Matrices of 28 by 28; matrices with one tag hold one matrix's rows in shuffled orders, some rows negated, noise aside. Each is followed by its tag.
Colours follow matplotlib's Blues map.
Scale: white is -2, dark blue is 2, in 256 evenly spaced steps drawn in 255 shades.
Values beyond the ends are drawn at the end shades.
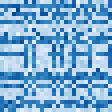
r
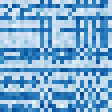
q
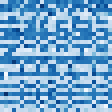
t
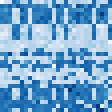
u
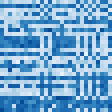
q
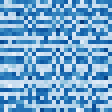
r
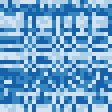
r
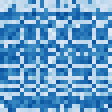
t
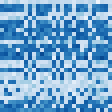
r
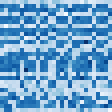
t
